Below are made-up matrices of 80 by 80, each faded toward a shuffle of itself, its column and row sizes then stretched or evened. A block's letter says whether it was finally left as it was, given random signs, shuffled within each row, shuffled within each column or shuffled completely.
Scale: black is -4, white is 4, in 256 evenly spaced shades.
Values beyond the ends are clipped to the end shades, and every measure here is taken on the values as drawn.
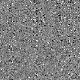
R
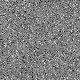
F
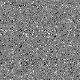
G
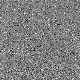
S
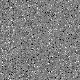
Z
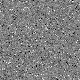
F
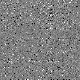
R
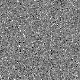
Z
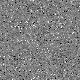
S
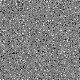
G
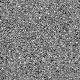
S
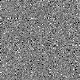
G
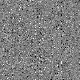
Z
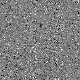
Z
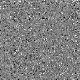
R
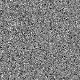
Z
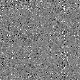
G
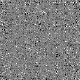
G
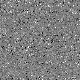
S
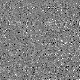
R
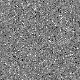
Z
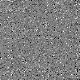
G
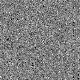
Z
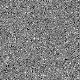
G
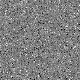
Z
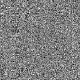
R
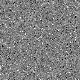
Z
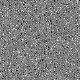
Z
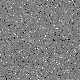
F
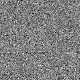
S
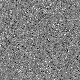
F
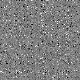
G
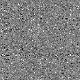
R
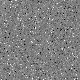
F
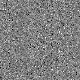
Z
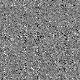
G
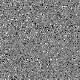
S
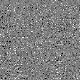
R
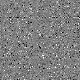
R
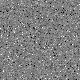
F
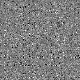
G
